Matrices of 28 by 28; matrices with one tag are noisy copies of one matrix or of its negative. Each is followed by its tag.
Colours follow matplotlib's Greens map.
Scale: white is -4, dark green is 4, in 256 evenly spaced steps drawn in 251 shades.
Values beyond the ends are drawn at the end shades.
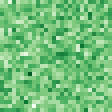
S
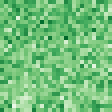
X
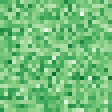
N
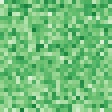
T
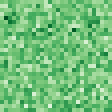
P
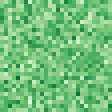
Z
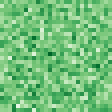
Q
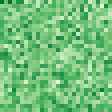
S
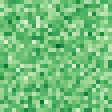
P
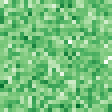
Z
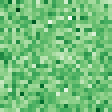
S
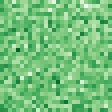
T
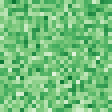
T
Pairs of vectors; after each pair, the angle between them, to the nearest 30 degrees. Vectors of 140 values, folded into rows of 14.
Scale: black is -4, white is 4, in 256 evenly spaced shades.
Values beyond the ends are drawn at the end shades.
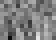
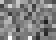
120 degrees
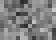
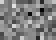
90 degrees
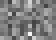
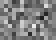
120 degrees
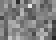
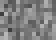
120 degrees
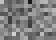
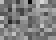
30 degrees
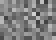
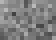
60 degrees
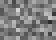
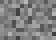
150 degrees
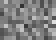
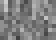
60 degrees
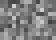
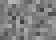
150 degrees
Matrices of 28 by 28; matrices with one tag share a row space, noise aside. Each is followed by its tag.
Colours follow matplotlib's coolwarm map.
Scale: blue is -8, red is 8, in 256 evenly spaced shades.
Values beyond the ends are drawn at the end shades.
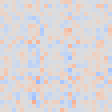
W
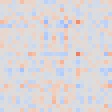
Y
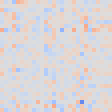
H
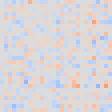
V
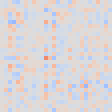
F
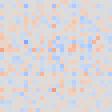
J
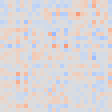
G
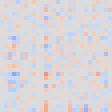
F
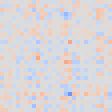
W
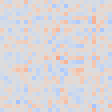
G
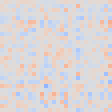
Y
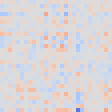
Y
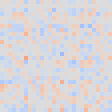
J
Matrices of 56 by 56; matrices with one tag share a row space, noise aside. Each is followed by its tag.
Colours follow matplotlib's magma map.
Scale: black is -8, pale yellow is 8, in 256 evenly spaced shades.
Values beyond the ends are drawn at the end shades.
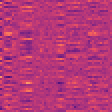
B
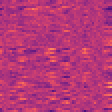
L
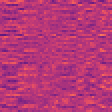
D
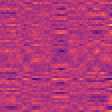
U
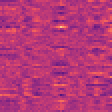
U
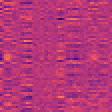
B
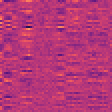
B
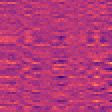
U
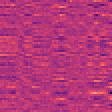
U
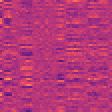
B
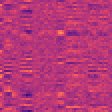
B
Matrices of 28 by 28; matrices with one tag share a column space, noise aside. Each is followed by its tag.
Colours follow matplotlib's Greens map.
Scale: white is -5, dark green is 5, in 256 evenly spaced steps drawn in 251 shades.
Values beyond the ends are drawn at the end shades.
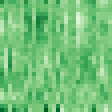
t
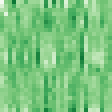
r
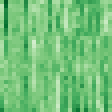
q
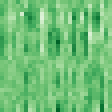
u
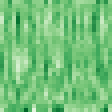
t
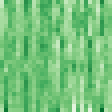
q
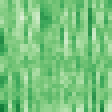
u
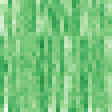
q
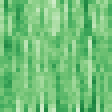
q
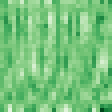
t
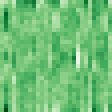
r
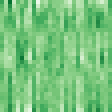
r
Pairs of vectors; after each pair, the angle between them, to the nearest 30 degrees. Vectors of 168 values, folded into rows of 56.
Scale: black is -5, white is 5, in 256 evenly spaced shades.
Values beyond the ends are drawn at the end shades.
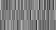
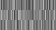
60 degrees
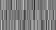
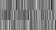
60 degrees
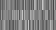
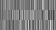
30 degrees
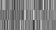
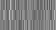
90 degrees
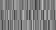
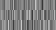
150 degrees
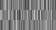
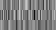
150 degrees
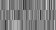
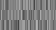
120 degrees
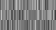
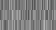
120 degrees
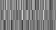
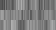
120 degrees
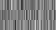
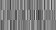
90 degrees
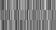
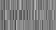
90 degrees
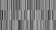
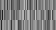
30 degrees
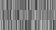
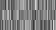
150 degrees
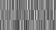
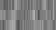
60 degrees
